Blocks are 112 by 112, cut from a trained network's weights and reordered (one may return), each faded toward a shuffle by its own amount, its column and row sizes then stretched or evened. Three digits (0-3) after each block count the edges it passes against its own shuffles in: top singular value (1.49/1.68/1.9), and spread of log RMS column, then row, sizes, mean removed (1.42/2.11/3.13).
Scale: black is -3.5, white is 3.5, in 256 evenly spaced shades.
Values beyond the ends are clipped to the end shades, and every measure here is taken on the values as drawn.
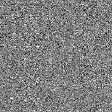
2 1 2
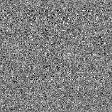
0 1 2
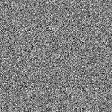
3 0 1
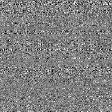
1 0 3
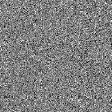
2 2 1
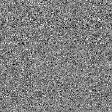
1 1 2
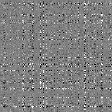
2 3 3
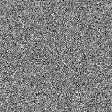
3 1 0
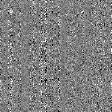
0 3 1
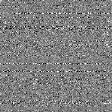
2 1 3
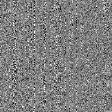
0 3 0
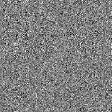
2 2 1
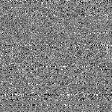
0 1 3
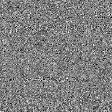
1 1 2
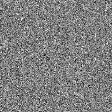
0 2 0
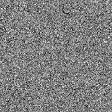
2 0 1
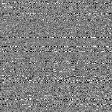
3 1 3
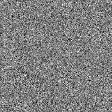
1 1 1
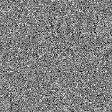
2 1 2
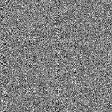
3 2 0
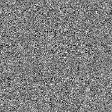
0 1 2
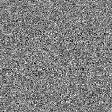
1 0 2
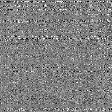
2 1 3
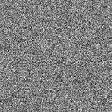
3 0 1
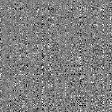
2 3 2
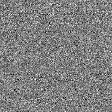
0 0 2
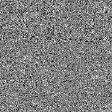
0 2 2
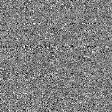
1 2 2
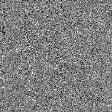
0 2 1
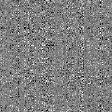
1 3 2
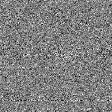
0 0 2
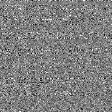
0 1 3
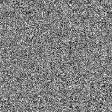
2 1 1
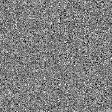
0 2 1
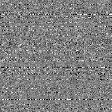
3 1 3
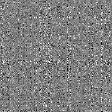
0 3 2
